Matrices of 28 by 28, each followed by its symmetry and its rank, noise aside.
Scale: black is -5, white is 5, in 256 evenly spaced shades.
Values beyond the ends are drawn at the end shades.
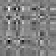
no symmetry, rank two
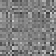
antisymmetric, rank two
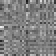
antisymmetric, rank two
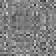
no symmetry, rank four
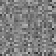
no symmetry, rank four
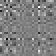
antisymmetric, rank two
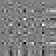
antisymmetric, rank two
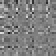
antisymmetric, rank two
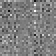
no symmetry, rank four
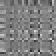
antisymmetric, rank two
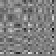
antisymmetric, rank two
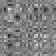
symmetric, rank two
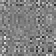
no symmetry, rank four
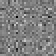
symmetric, rank four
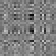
no symmetry, rank two
